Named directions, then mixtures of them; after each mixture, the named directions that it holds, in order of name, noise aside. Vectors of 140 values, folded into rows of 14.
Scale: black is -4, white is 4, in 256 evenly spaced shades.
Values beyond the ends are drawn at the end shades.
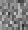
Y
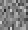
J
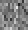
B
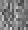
B, J, Y.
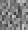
Y.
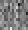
B, J.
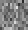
B.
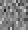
J.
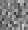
Y.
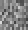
J, Y.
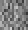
B, J, Y.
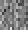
B, J, Y.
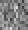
B.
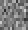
J.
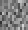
Y.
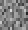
J.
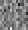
B, J.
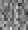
B, J.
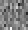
B, J.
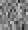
J, Y.
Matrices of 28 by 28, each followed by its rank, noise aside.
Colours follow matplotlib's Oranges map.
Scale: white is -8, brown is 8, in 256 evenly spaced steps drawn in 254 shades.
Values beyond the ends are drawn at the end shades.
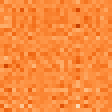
four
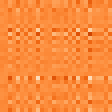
one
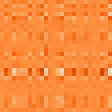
one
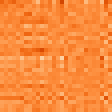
three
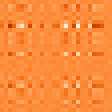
one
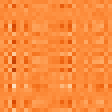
one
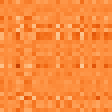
two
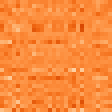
three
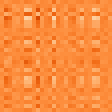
one
